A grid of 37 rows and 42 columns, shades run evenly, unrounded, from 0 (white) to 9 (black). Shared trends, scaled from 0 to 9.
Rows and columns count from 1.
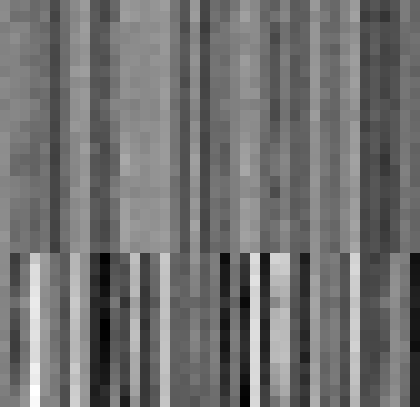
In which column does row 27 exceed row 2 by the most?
25
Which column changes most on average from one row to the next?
28
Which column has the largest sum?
11
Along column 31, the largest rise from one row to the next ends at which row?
24
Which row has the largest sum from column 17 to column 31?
37
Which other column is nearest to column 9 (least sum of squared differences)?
32
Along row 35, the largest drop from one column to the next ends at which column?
26
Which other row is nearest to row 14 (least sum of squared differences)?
19
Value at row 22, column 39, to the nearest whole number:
7
